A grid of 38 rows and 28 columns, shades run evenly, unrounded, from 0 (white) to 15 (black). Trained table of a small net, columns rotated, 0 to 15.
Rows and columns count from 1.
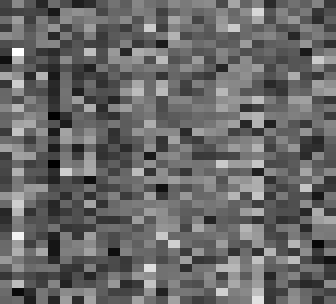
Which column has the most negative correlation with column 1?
27
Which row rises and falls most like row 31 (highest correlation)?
3
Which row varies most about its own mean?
7
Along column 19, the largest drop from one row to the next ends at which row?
21
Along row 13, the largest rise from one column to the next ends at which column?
8
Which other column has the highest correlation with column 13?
20
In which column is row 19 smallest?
22
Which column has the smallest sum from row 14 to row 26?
2
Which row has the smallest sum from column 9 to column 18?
23
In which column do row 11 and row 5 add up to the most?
5
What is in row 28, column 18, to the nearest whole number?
13
